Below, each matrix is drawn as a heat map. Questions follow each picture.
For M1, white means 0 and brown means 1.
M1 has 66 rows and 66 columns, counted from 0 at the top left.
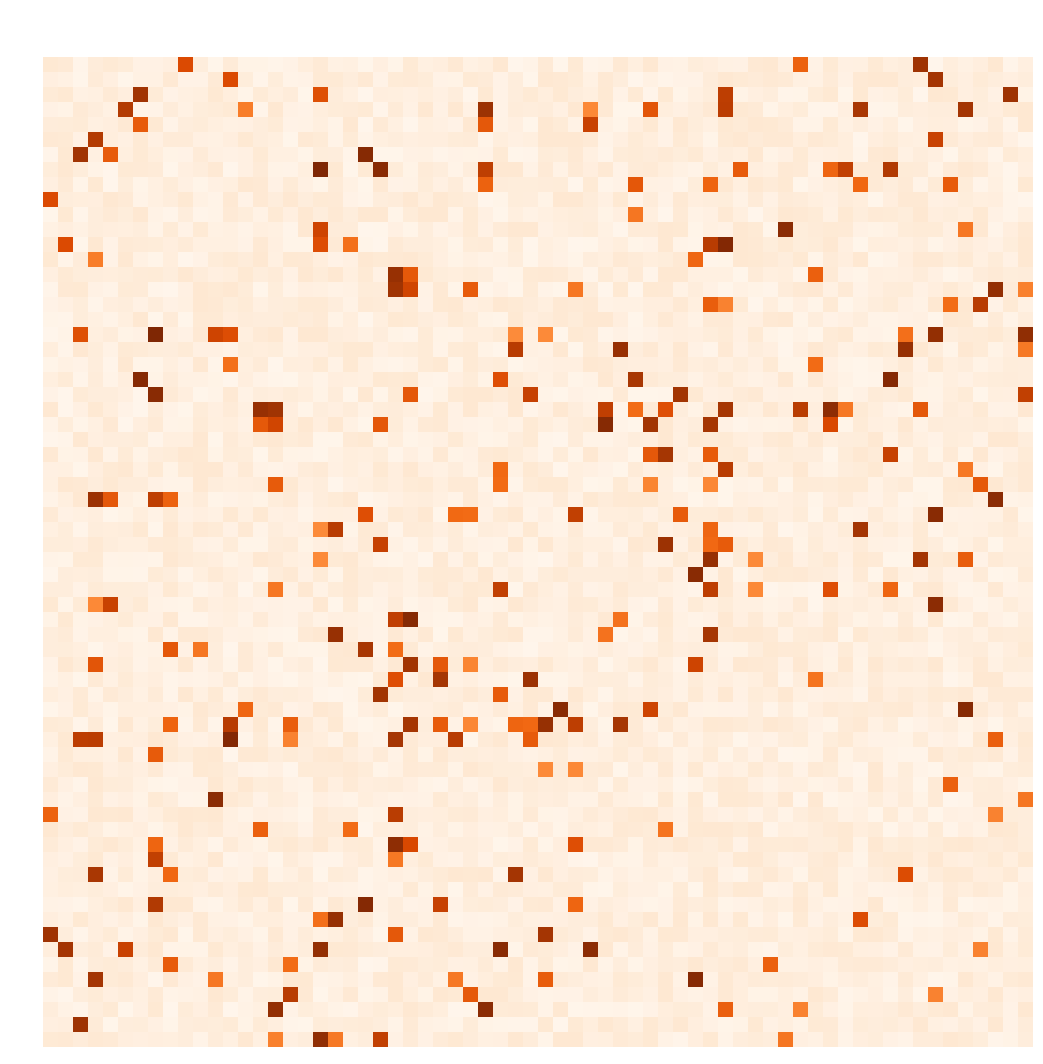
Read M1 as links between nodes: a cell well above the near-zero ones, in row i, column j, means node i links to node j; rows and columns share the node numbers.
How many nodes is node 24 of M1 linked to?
7
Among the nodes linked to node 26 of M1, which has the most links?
node 44
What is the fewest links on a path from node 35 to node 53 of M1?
3
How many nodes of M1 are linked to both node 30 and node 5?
1
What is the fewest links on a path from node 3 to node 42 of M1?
4
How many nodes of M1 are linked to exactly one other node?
6
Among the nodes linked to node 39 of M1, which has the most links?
node 23
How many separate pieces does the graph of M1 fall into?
4
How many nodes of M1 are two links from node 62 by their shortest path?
10
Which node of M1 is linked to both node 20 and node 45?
node 12
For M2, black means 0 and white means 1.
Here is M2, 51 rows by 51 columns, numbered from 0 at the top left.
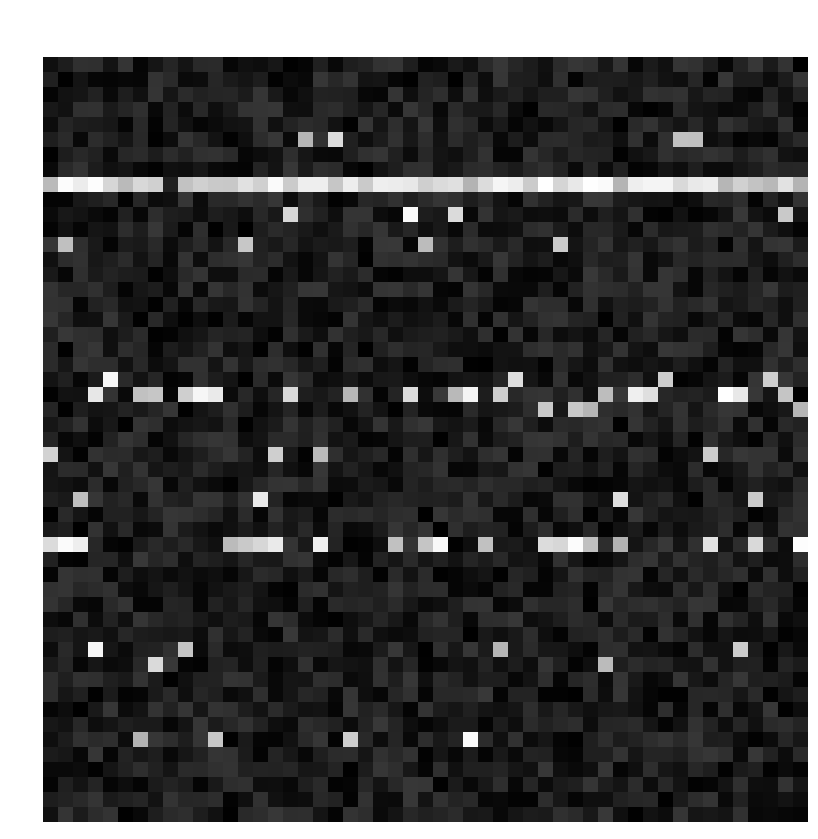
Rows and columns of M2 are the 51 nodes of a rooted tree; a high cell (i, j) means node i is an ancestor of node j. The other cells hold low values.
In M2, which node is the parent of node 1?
12
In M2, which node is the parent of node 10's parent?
8
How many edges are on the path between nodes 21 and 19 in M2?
3
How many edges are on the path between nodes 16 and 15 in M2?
6
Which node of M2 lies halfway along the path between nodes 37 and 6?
22
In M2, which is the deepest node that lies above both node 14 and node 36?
32
